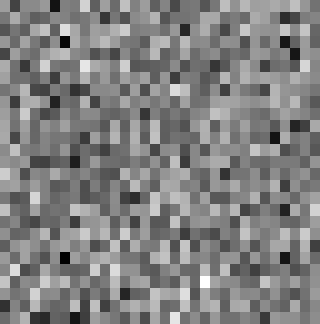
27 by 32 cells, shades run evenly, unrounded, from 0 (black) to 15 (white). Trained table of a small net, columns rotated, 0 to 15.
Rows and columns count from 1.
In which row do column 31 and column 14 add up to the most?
21
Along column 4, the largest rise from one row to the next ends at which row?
9
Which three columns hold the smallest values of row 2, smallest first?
29, 11, 30
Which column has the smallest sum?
6
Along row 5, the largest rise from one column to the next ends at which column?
31
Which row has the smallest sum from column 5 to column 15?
27
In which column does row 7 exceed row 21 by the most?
23
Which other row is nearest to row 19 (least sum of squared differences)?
14
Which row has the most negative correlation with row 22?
3
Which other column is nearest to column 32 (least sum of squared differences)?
20
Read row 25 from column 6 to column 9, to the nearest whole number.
8 6 8 5
